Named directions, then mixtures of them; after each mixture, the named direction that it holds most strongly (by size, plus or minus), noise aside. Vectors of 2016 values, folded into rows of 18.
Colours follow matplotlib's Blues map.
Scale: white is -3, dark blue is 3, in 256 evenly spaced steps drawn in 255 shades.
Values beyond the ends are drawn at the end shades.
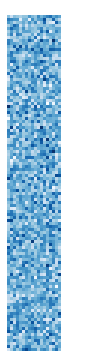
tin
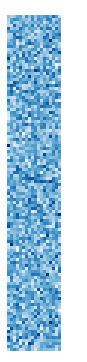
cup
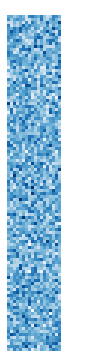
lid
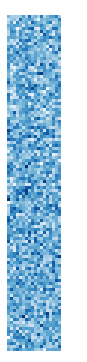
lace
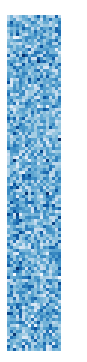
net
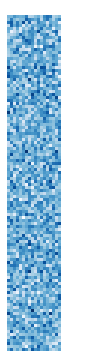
lid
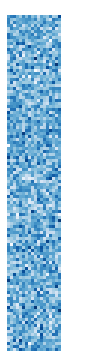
cup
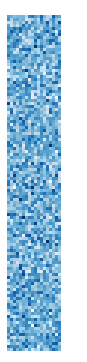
lid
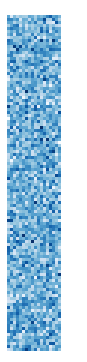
tin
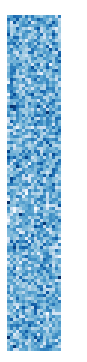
lace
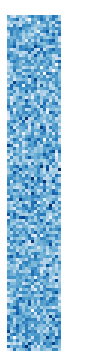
lid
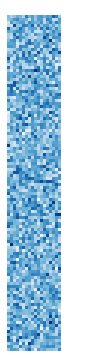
cup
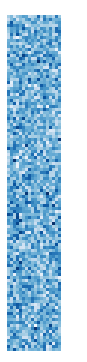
net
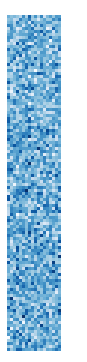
lace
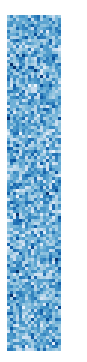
net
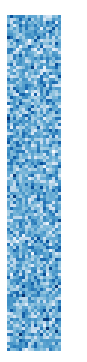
tin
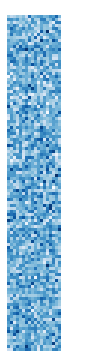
tin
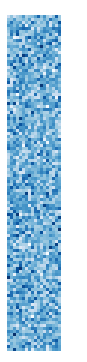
net
